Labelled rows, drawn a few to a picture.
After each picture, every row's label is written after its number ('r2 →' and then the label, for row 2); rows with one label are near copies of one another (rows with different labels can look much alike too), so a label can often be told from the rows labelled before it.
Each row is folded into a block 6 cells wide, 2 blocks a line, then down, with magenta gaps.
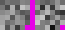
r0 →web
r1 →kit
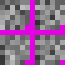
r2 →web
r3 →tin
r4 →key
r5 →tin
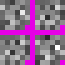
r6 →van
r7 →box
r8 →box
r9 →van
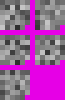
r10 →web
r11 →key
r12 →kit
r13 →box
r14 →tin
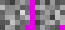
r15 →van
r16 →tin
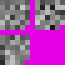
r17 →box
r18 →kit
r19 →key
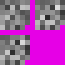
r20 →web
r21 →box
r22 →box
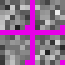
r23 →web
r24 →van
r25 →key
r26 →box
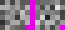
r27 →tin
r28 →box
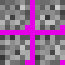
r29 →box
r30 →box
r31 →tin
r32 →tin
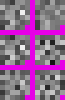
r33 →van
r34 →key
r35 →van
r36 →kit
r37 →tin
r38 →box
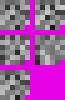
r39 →kit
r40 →kit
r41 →tin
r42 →key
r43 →kit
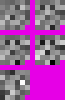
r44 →box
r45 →kit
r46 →kit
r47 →kit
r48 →van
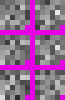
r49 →box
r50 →van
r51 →web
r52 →van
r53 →web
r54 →tin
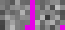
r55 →key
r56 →box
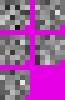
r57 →kit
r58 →van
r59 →box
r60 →key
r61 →van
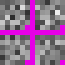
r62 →box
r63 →van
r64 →tin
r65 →web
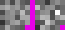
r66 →tin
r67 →van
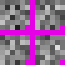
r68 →kit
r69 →web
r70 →web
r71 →van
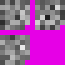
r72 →tin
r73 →box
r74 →van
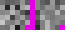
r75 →kit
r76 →key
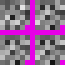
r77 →box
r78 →kit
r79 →kit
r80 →kit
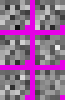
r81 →kit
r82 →web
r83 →web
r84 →van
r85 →box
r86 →tin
